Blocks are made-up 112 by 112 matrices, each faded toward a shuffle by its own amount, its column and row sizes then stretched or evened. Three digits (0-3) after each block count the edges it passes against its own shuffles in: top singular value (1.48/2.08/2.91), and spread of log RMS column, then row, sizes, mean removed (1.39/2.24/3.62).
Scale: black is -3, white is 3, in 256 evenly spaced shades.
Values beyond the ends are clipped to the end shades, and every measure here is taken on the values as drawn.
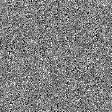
0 2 0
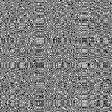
3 0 1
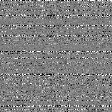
2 1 3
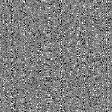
2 2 0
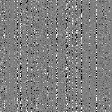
2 3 1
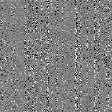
1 3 1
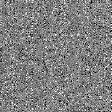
1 2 0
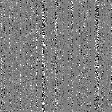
1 3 0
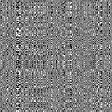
3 3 1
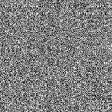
2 0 1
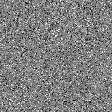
1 0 0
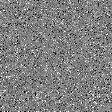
0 1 1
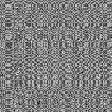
3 1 1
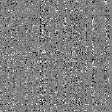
0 3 2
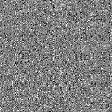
2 1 0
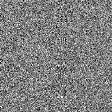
1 1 0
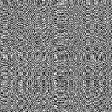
3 2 1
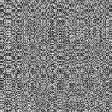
3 2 1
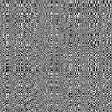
3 3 2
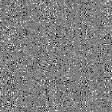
2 2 1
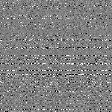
2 1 3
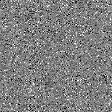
1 1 1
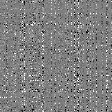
0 3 2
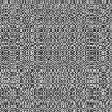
3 2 2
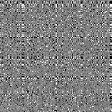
3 2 2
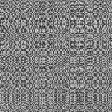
3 1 2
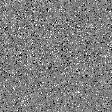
0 1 1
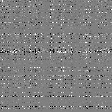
1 2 3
